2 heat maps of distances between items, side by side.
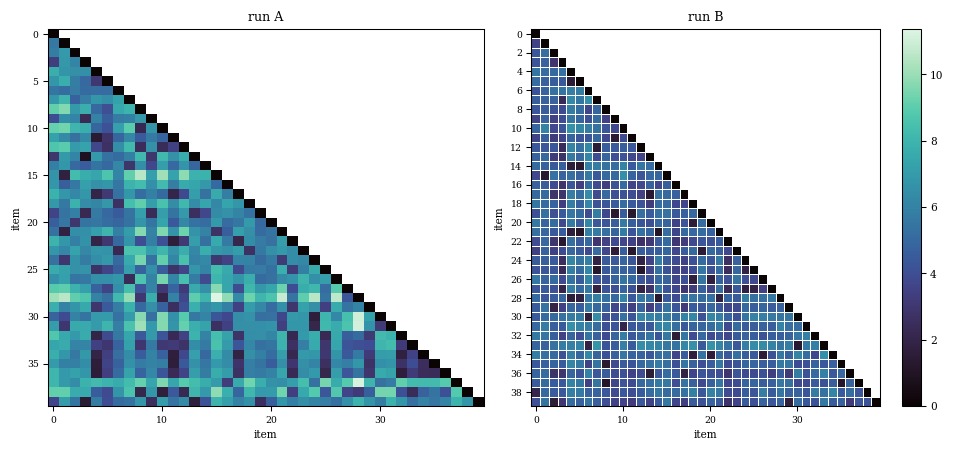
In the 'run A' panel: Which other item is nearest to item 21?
1
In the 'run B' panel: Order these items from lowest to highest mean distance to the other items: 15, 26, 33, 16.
16, 26, 15, 33
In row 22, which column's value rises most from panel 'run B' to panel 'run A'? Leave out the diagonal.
3
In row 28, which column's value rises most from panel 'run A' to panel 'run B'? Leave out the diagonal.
10
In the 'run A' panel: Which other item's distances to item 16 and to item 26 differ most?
7
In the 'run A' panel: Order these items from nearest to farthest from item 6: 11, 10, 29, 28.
11, 29, 10, 28
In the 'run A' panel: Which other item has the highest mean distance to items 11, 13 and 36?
37
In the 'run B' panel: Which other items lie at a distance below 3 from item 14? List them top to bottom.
4, 5, 21, 28
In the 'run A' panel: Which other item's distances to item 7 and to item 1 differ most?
15
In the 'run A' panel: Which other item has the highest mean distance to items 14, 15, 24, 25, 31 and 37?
28
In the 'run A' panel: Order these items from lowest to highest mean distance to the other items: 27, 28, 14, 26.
14, 27, 26, 28
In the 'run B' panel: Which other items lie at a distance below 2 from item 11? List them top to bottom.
9, 19, 23
